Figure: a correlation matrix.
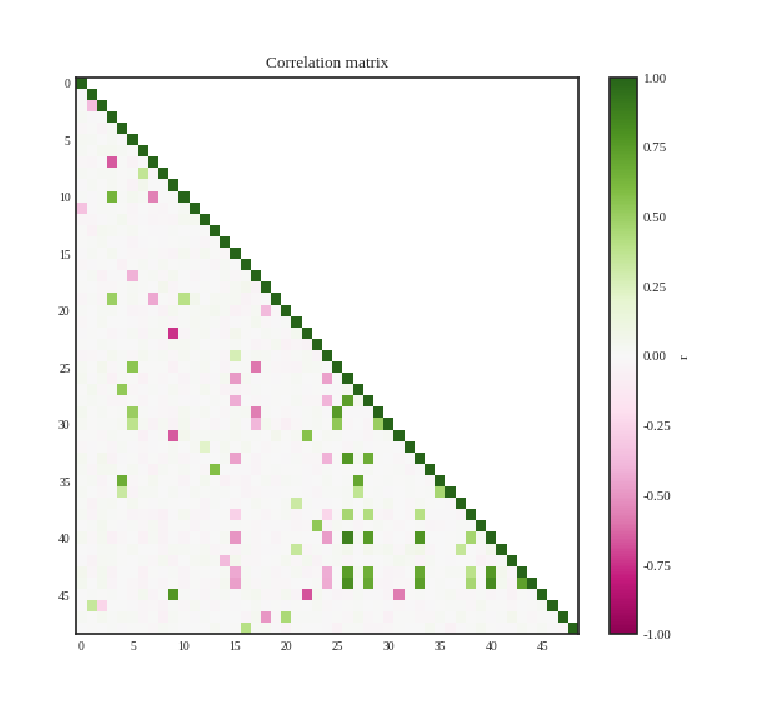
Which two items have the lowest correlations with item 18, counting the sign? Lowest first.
47, 20
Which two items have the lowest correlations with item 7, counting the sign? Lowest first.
3, 10
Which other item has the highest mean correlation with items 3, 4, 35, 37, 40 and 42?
27
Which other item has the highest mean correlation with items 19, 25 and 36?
29
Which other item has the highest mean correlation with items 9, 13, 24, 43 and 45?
34
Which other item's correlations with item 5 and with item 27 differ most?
35
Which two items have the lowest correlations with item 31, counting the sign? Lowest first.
9, 45
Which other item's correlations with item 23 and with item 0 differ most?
39
